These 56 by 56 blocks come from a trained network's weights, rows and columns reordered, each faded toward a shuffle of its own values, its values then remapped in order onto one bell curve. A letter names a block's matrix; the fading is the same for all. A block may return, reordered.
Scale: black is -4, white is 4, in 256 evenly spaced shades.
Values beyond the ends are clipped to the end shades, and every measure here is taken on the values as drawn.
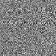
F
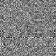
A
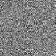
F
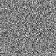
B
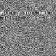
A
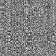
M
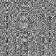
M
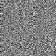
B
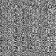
M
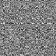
A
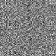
M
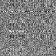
A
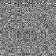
A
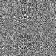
M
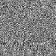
B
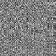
M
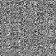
M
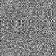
F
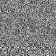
A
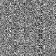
M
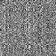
M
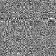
A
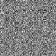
M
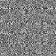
A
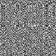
F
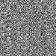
M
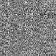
M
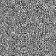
F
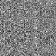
M
